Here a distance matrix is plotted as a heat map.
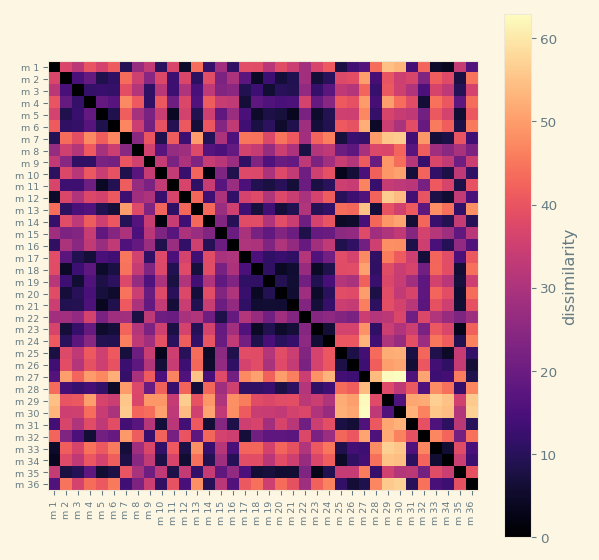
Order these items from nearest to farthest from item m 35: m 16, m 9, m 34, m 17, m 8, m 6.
m 6, m 17, m 9, m 16, m 8, m 34
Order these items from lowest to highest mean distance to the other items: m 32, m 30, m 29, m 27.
m 32, m 27, m 30, m 29
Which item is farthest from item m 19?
m 27
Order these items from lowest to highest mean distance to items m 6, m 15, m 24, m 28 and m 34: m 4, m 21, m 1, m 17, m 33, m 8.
m 21, m 17, m 4, m 8, m 1, m 33
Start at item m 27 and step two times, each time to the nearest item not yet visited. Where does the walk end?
m 26
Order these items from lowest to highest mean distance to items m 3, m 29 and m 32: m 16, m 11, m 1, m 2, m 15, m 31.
m 11, m 2, m 15, m 16, m 31, m 1
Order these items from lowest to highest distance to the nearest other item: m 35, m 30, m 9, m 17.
m 35, m 17, m 9, m 30
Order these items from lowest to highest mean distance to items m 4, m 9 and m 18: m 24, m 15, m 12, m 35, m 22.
m 35, m 24, m 15, m 22, m 12
